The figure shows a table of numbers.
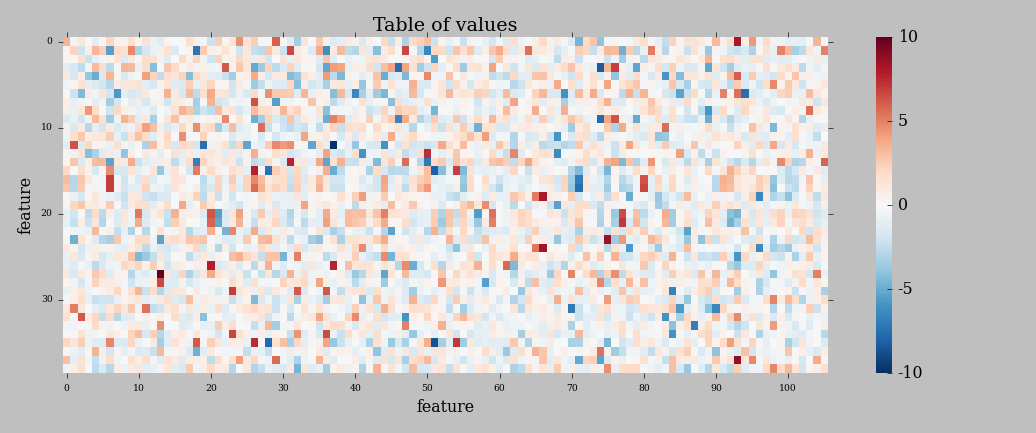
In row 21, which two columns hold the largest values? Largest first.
77, 20
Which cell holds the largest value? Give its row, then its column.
27, 13
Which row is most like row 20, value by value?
21
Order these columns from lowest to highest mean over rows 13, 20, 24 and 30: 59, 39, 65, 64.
39, 64, 65, 59
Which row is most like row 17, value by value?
16
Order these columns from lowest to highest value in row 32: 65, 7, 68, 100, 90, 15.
7, 100, 65, 68, 15, 90
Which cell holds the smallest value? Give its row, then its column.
12, 37
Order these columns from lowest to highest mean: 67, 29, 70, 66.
70, 67, 29, 66
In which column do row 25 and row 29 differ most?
84
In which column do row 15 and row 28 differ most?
13
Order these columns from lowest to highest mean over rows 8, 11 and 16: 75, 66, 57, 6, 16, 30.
75, 57, 66, 30, 6, 16
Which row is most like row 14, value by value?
1
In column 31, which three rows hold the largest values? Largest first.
14, 1, 12
